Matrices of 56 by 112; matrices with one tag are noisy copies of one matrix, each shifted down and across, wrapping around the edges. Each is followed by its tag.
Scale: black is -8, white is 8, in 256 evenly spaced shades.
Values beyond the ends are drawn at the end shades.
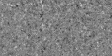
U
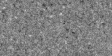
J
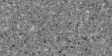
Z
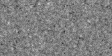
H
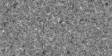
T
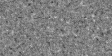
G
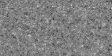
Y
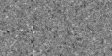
U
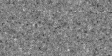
Y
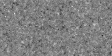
H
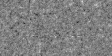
Z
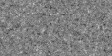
Y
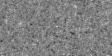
Z
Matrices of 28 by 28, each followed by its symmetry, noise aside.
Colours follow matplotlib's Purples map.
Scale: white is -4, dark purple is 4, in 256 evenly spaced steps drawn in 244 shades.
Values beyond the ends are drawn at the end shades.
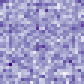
mirrored left to right.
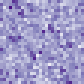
same after a half turn.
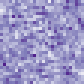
same after a half turn.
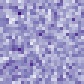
antisymmetric.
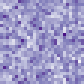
mirrored top to bottom.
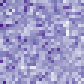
symmetric.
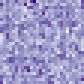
same after a half turn.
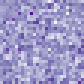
symmetric.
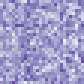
mirrored top to bottom.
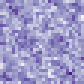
same after a half turn.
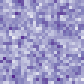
no symmetry.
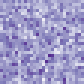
antisymmetric.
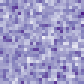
antisymmetric.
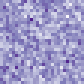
antisymmetric.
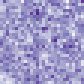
symmetric across the other diagonal.
